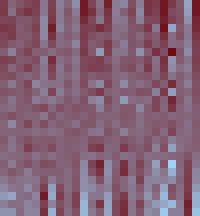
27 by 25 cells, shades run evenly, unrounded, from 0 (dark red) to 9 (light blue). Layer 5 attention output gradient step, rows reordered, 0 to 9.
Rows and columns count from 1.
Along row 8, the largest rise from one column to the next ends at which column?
22
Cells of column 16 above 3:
21
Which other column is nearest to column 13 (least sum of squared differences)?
18
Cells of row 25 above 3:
20
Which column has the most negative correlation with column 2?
6
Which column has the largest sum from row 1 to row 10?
24
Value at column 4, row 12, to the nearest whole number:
3
